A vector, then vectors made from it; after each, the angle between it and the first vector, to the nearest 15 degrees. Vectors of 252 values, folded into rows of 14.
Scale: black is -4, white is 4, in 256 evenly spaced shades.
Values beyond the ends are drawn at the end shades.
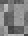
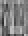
135 degrees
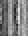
105 degrees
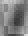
120 degrees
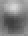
75 degrees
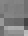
105 degrees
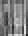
60 degrees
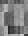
15 degrees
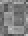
150 degrees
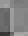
90 degrees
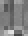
105 degrees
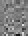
105 degrees
